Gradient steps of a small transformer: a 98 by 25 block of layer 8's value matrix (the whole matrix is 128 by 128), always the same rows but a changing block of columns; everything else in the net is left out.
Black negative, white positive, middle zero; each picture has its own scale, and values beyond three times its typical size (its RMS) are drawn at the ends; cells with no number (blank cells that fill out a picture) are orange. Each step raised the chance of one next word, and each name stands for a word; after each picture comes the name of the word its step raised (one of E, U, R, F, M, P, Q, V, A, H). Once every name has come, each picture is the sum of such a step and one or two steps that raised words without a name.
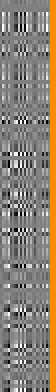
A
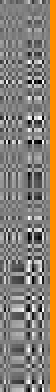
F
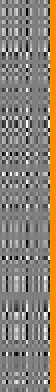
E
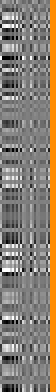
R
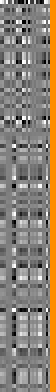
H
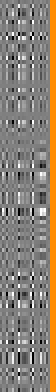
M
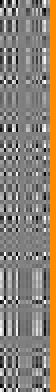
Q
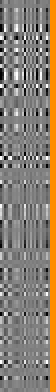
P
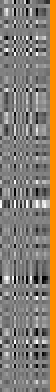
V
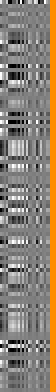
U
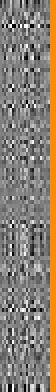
R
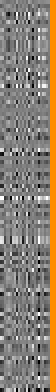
R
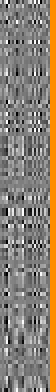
U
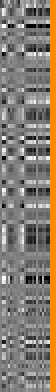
V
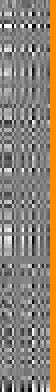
A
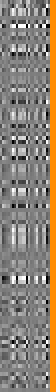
V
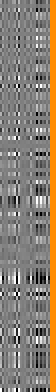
V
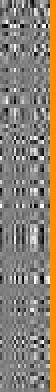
V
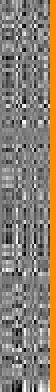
R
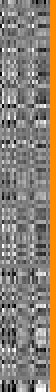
F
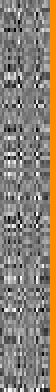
Q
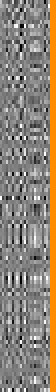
E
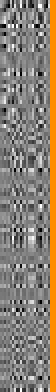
A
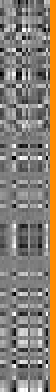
P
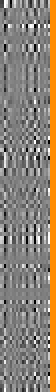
A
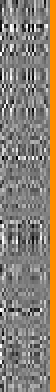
P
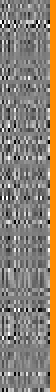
H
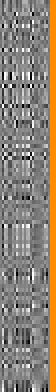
P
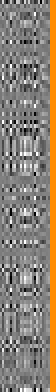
U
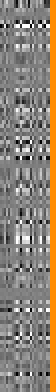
H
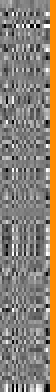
R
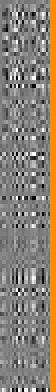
P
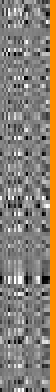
V
